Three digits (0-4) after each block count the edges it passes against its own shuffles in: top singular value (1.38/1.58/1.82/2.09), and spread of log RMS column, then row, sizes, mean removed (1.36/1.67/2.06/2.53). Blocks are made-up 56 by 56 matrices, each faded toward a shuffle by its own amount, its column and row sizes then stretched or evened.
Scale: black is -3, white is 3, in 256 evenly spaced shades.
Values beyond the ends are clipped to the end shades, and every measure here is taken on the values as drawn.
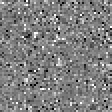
0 1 2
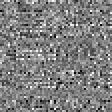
3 0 4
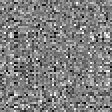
4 1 2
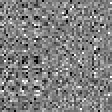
4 3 1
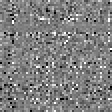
0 3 4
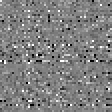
0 1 4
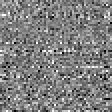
1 1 4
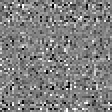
2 2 4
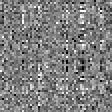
4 3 1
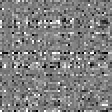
4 2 4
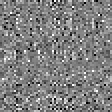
4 2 3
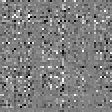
0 4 4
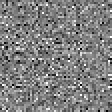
3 2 2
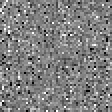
0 2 0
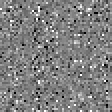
0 3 1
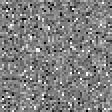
0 1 0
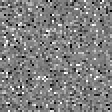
0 0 1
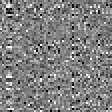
4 3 1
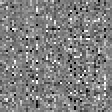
0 4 1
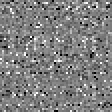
2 0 3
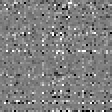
1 3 4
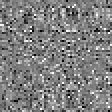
4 2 2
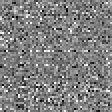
2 0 3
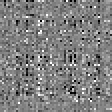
4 3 4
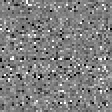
2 0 3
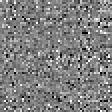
3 3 3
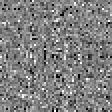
2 2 1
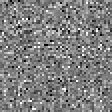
3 0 2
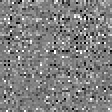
3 2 3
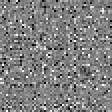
3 1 2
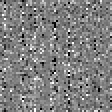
2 4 0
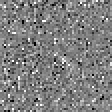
0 2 3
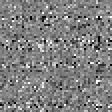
0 1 4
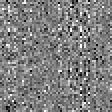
3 4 0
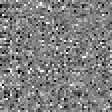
2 1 0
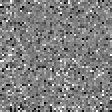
1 2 2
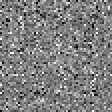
1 3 2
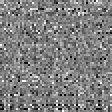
3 0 4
